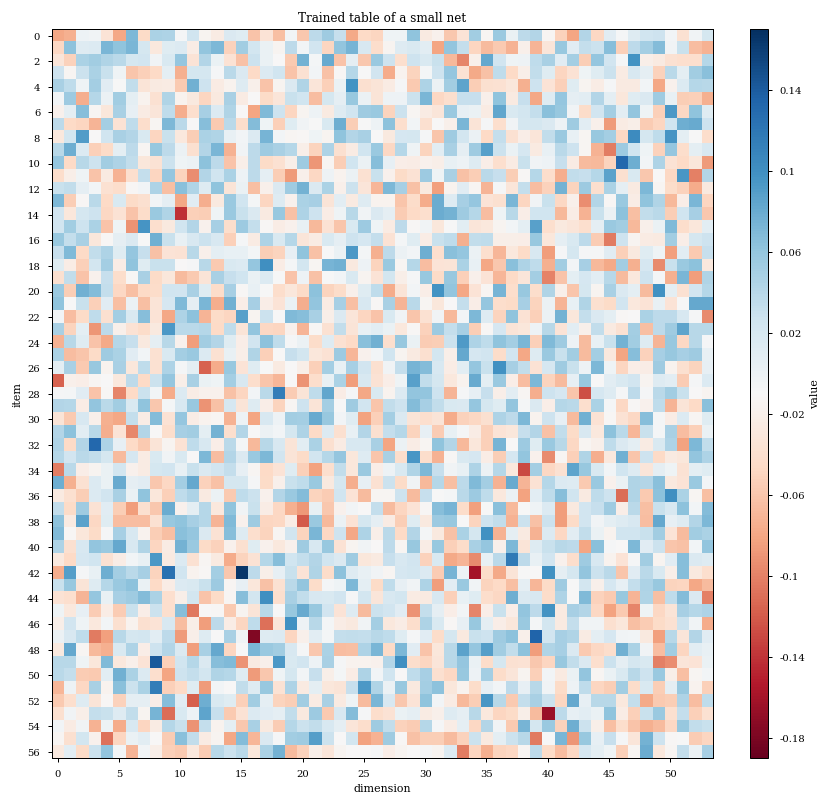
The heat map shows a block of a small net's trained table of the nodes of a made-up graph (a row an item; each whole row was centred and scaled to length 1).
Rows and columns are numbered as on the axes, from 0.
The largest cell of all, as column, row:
15, 42
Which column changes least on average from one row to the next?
29
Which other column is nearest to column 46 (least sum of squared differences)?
25
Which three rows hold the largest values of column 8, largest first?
49, 51, 41
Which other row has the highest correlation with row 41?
30
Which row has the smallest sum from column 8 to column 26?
19
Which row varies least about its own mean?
16
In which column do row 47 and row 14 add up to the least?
10
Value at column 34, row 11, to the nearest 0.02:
-0.06
